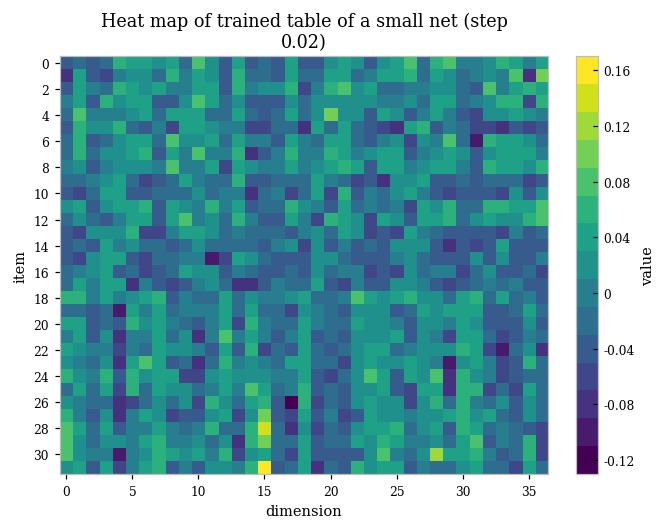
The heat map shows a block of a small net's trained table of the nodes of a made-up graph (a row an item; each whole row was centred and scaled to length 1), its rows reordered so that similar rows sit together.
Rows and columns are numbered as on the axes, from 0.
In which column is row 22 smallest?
33
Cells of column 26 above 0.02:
8
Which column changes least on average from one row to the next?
30
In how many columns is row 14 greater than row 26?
10
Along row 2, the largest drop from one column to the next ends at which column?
18
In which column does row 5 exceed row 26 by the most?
4
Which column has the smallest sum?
16
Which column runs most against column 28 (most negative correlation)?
19
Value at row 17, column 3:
0.04
